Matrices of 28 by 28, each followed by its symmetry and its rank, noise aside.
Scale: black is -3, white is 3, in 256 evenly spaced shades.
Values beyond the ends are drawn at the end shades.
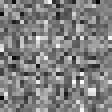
symmetric, rank six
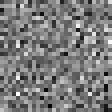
no symmetry, rank seven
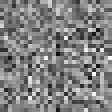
antisymmetric, rank eight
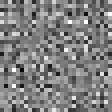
antisymmetric, rank six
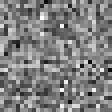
antisymmetric, rank six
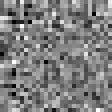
no symmetry, rank seven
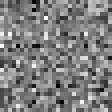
antisymmetric, rank six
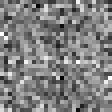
antisymmetric, rank eight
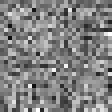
no symmetry, rank seven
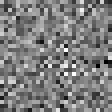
symmetric, rank seven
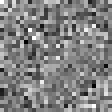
symmetric, rank seven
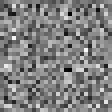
no symmetry, rank six
